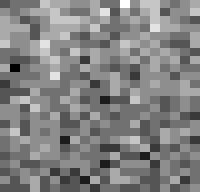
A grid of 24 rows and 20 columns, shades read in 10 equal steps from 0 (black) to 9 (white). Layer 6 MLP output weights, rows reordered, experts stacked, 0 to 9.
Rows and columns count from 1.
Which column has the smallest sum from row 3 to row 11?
2
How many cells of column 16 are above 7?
1
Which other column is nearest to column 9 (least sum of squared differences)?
19
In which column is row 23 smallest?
9
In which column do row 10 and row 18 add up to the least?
7
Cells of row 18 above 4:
12
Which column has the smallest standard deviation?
18
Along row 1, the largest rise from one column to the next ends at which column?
13
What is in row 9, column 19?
4
